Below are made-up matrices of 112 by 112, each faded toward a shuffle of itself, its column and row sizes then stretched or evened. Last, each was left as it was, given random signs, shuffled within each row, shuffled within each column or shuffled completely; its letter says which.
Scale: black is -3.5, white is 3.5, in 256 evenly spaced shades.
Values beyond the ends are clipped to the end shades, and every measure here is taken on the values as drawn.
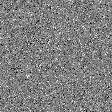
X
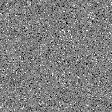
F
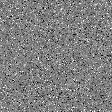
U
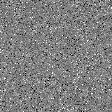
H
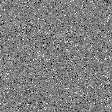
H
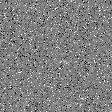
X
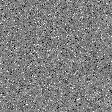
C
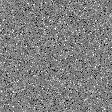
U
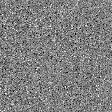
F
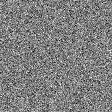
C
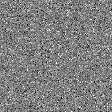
F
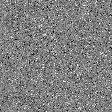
X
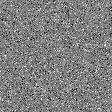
C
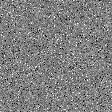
C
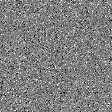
F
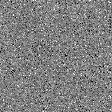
F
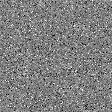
U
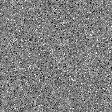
F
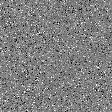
U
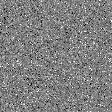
X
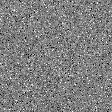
U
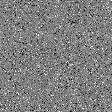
H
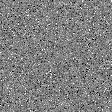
C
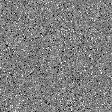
H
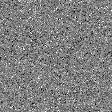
X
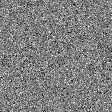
C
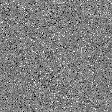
F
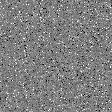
X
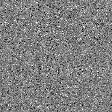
F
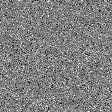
U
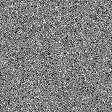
C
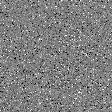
U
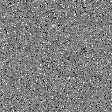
H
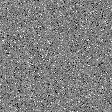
C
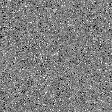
H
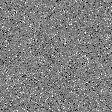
C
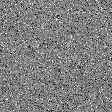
C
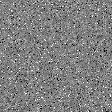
F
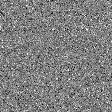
U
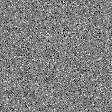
H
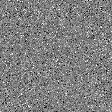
F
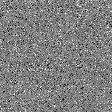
F
